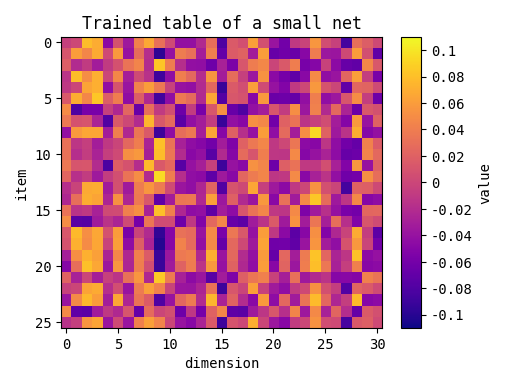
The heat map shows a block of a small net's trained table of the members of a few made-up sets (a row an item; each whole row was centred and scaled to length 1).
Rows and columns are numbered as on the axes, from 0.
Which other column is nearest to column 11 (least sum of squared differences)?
12
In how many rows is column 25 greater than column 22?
15
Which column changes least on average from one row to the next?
13
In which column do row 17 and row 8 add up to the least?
9
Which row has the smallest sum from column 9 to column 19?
6
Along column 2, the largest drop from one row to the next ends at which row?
24
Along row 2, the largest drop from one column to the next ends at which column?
23
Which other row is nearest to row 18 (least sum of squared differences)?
1
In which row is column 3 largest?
5
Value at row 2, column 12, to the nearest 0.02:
-0.04
